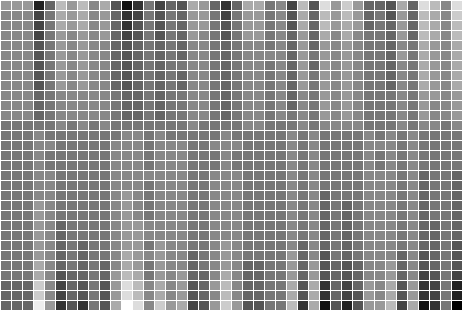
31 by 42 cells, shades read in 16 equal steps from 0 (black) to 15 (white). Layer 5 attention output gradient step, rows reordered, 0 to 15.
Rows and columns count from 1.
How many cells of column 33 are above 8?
3
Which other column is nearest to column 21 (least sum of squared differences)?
13
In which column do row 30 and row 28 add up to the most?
12
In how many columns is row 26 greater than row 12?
18
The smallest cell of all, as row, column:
31, 42
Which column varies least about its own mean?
25
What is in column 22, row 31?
9
